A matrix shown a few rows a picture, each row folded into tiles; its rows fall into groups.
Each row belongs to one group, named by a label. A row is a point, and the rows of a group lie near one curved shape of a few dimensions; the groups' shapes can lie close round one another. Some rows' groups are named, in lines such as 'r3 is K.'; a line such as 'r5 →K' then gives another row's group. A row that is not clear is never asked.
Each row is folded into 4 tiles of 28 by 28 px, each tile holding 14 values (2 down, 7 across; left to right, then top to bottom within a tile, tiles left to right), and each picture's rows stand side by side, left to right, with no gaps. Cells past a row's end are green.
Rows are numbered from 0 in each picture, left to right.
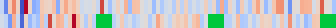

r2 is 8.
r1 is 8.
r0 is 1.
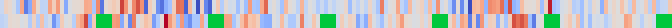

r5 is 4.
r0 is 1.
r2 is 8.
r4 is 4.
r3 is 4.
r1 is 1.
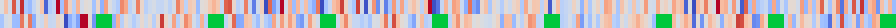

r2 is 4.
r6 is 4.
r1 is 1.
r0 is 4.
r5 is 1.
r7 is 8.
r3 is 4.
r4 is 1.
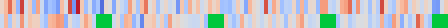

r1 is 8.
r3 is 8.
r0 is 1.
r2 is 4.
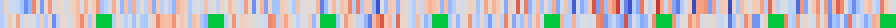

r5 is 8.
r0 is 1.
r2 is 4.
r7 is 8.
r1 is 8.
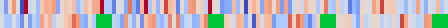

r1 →8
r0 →1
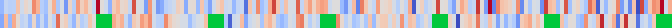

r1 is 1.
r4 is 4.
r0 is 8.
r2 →1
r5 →8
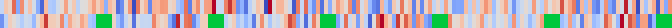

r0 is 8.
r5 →8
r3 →8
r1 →1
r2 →4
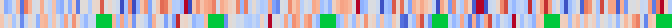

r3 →4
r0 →1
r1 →1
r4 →8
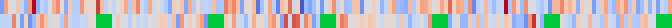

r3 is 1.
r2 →8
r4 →4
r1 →1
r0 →8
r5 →8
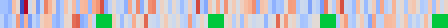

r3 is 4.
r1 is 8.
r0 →1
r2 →1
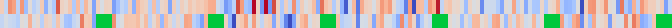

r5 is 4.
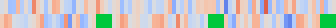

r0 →8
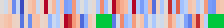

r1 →4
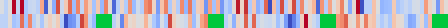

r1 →8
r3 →1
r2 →4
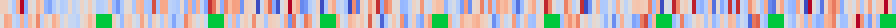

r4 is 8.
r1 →4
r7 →1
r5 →1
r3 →8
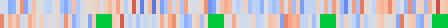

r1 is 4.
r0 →1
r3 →1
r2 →8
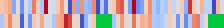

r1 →1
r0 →4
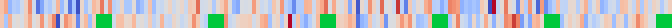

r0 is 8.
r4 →4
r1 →1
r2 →8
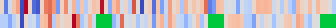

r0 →1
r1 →4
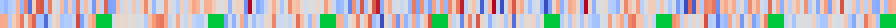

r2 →1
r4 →8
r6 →8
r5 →1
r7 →4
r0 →8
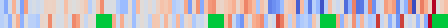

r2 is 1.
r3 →1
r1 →1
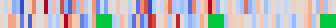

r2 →1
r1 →8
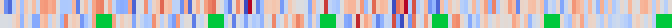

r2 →1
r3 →8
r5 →4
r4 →4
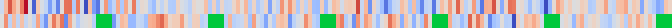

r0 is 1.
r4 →8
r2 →4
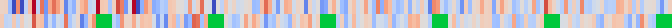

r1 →1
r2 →8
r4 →8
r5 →4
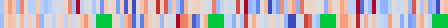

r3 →1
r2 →4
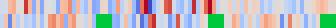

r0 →1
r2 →8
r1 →8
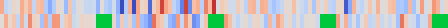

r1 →1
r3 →1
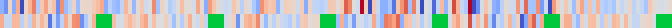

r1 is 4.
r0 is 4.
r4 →1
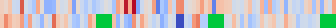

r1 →4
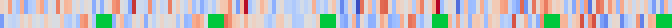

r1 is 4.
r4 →1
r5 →8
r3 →1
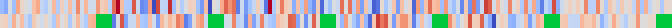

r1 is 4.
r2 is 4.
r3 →8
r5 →8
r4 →8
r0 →8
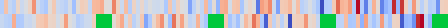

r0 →8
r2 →8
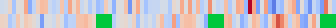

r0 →8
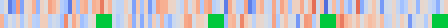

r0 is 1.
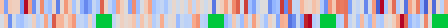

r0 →1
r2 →4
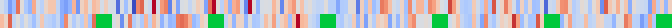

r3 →1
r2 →1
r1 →4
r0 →1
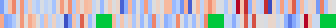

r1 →1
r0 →4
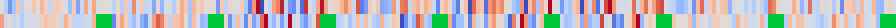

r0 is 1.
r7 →1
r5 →1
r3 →4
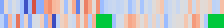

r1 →1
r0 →1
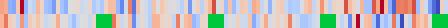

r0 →1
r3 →8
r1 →1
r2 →8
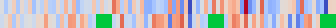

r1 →8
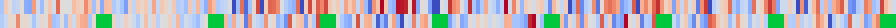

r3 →8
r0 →1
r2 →1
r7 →8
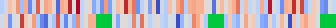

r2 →8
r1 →4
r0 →8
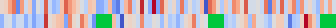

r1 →4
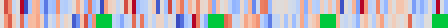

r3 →1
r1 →4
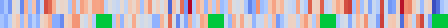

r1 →8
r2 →1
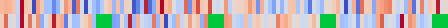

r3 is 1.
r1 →1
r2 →1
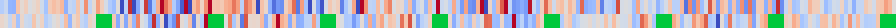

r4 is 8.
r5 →4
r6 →8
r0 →8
